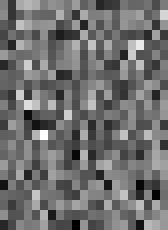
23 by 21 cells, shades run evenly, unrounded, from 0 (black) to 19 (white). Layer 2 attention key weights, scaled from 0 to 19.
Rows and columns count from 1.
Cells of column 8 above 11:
2
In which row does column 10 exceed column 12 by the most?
21
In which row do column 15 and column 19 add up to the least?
7
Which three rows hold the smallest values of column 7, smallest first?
22, 13, 4
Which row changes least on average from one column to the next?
9
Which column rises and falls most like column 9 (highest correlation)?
17
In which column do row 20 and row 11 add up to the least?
20
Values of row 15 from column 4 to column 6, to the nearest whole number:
11 6 10
